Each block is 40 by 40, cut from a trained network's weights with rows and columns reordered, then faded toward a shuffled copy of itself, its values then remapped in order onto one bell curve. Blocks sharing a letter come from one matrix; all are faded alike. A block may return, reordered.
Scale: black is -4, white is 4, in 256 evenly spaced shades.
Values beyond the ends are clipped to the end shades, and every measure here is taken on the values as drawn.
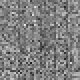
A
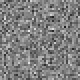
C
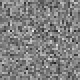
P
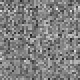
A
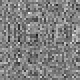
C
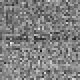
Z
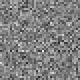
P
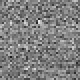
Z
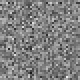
P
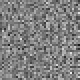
C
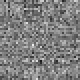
Z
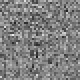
Z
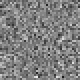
P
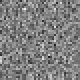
C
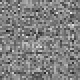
Z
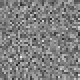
C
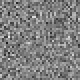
P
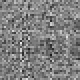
Z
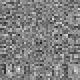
C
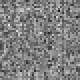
A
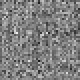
A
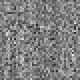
A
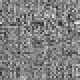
A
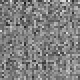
A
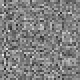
C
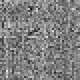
A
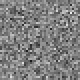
P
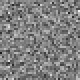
P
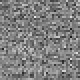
Z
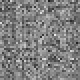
A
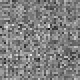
A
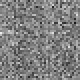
A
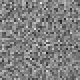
P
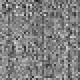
A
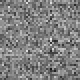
Z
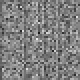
A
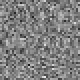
C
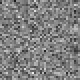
P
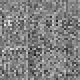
A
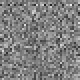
P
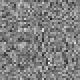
C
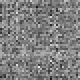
Z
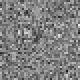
P
